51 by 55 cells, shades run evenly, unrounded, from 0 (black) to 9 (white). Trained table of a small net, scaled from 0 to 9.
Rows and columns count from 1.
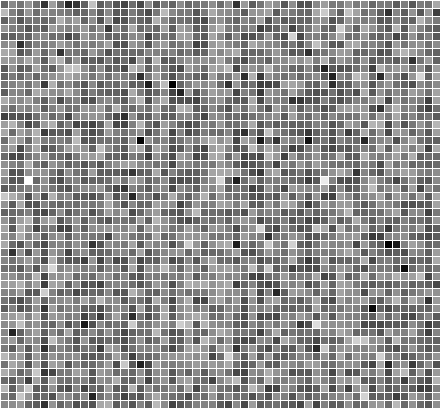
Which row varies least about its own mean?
21
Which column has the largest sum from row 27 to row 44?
24
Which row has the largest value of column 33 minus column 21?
29
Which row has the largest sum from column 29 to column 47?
2
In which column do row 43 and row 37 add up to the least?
35
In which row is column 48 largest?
45
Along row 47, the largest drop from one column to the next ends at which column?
6
